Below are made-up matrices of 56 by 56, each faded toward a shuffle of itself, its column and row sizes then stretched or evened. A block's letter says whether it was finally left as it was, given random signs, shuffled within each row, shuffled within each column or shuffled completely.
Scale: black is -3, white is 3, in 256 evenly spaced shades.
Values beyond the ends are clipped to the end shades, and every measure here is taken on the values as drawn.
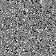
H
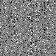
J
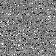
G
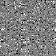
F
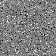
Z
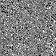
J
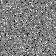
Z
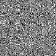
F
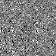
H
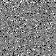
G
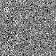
J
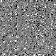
F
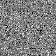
G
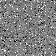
J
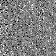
J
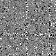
H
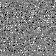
G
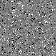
J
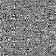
F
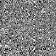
F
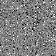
J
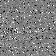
G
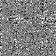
H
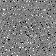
G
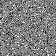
Z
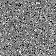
Z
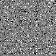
H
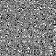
F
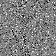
J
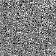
H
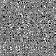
F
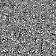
H
